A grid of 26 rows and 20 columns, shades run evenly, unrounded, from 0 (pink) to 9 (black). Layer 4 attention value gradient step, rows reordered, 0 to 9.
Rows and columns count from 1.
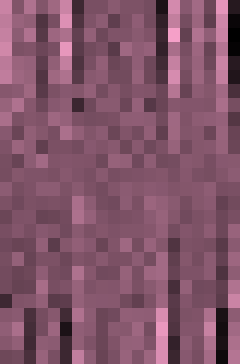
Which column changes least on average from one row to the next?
17
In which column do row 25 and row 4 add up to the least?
1
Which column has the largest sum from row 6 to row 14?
20
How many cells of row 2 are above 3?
16
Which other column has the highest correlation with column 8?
7
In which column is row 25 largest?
19
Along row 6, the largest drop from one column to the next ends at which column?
15
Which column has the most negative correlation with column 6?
14
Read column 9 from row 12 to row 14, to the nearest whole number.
5 4 5
